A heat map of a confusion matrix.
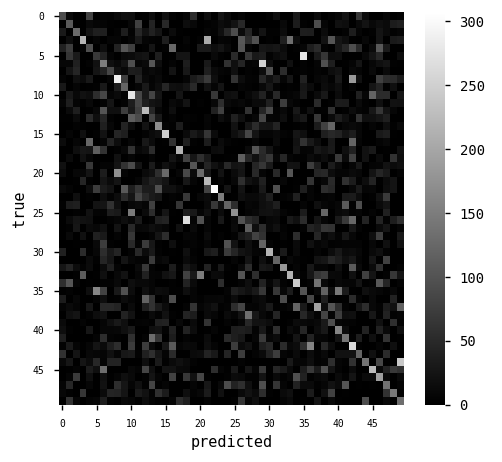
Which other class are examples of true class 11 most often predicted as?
32
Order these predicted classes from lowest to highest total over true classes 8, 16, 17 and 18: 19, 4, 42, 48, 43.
43, 19, 48, 4, 42
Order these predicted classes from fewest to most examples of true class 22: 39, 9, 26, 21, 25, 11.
25, 26, 39, 11, 21, 9
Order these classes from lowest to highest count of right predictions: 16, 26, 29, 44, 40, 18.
16, 18, 26, 29, 44, 40
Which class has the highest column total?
29
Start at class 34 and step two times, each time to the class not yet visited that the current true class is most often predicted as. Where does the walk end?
49
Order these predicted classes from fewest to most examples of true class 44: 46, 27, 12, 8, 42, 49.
27, 12, 8, 42, 46, 49
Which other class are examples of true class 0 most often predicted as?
4
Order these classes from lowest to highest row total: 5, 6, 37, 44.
44, 5, 6, 37
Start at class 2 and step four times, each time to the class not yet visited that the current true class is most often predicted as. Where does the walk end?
6
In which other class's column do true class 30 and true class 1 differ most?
37
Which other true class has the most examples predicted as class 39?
14
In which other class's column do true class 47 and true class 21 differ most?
24
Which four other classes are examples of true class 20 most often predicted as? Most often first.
8, 15, 33, 18
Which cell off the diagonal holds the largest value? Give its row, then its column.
5, 35
